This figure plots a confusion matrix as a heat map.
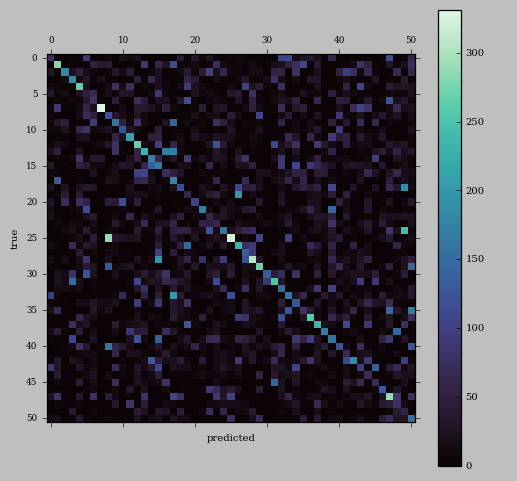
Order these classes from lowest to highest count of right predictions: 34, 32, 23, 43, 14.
23, 43, 34, 32, 14
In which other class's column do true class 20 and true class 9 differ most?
17
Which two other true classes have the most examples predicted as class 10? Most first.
20, 33
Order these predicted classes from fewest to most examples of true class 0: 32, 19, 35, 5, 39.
19, 35, 39, 5, 32
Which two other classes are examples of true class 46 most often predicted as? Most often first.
22, 23
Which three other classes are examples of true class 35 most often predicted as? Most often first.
50, 47, 33
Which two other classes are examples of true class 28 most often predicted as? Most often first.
15, 27
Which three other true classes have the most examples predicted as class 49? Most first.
24, 18, 42
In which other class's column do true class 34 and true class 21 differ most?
39
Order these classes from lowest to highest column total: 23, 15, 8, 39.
8, 23, 39, 15
